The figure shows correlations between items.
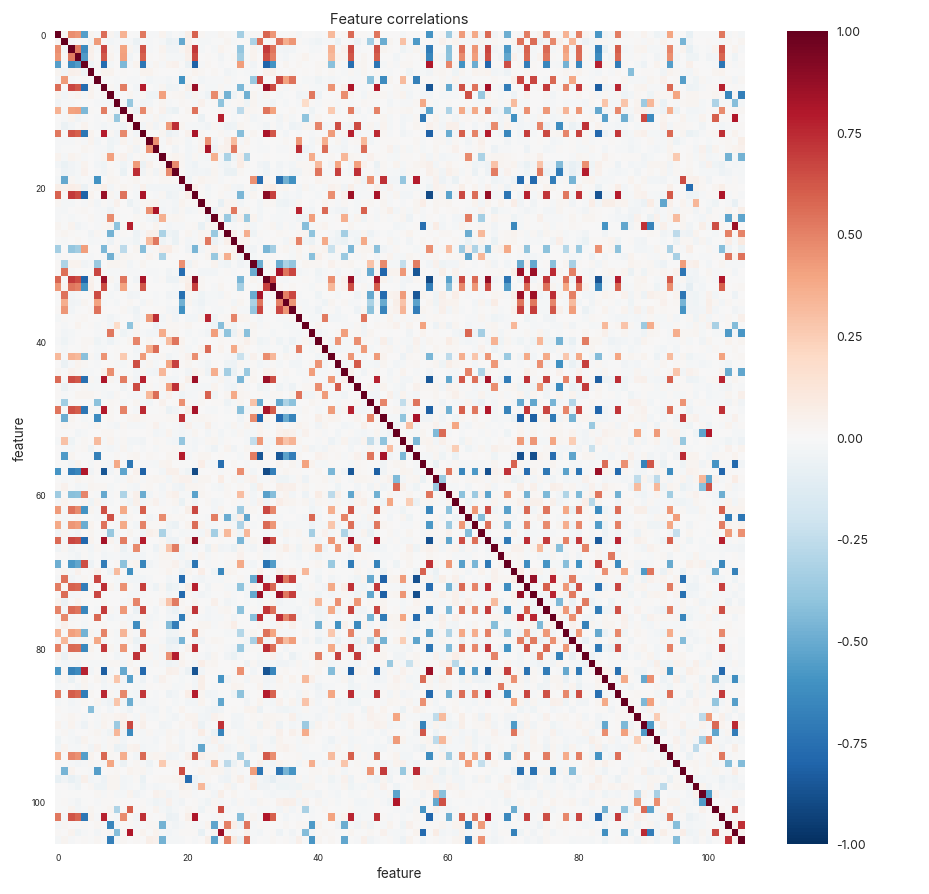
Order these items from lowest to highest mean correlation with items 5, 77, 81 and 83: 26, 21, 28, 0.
21, 0, 26, 28
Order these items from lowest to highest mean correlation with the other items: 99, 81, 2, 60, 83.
83, 60, 99, 81, 2
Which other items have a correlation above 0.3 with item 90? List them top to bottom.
11, 25, 101, 104
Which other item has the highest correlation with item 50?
55
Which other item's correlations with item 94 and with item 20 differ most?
97
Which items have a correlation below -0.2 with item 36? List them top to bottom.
19, 30, 48, 50, 55, 96
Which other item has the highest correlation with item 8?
63
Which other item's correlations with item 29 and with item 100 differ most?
52
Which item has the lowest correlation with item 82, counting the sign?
51
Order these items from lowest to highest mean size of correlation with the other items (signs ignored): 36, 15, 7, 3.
15, 36, 3, 7
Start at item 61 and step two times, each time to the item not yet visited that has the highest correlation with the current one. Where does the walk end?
54
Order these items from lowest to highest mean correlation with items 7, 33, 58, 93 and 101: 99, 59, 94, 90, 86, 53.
59, 53, 99, 90, 94, 86
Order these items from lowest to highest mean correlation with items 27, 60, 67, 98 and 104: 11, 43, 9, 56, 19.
56, 9, 19, 43, 11
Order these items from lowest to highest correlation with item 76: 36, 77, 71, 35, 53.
77, 53, 35, 36, 71
